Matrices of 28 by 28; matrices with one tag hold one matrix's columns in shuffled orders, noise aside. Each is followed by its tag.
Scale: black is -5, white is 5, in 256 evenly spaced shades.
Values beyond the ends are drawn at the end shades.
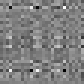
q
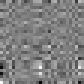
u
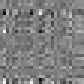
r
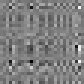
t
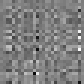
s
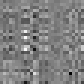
s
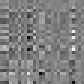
s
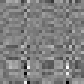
u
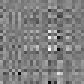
s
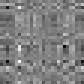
t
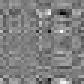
r
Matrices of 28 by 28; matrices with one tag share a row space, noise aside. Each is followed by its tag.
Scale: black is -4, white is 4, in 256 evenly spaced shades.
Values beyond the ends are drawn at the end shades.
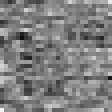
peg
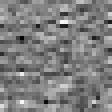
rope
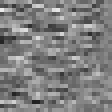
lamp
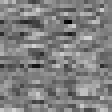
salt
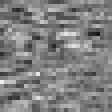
lamp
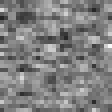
rope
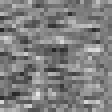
lamp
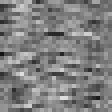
lamp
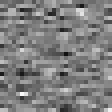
rope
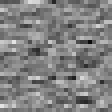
salt
